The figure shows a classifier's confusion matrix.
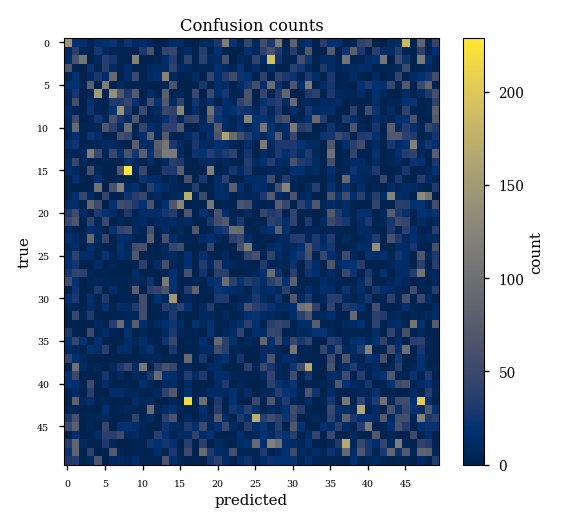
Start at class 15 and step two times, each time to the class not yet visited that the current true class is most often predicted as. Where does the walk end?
7
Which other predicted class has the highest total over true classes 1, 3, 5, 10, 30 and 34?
14
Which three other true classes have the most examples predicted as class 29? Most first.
17, 6, 9
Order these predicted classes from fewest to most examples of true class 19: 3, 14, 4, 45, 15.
45, 4, 14, 3, 15
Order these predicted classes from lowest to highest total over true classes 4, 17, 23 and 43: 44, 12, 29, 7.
12, 44, 7, 29
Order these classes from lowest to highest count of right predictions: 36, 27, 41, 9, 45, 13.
41, 45, 36, 9, 27, 13
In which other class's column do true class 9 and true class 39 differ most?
24
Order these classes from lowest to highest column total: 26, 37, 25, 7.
25, 7, 26, 37
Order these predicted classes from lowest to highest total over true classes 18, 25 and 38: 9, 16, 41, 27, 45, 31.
45, 41, 31, 9, 27, 16
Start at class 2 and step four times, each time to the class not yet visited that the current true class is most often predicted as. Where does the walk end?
16
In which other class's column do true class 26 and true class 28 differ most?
21
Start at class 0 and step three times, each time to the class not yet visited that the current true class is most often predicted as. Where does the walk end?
36
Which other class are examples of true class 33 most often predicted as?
46
